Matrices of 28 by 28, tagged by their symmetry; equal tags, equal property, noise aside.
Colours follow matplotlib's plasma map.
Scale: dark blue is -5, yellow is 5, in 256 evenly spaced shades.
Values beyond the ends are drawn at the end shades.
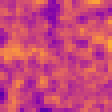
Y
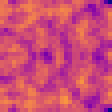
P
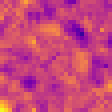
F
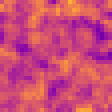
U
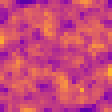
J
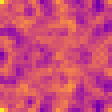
P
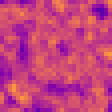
F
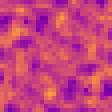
J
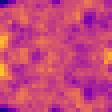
P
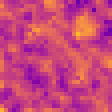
F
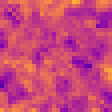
U
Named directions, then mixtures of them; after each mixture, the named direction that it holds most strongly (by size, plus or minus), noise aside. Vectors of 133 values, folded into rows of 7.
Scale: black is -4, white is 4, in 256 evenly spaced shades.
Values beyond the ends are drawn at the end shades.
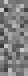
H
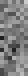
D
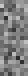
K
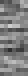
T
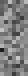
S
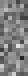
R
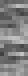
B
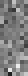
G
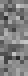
K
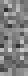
H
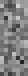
K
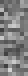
T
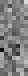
D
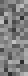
S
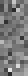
G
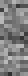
B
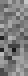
D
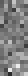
G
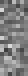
D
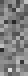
S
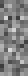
K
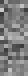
H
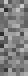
H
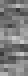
B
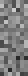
G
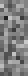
K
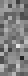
R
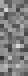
H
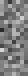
S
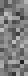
S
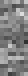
B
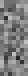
K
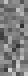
H
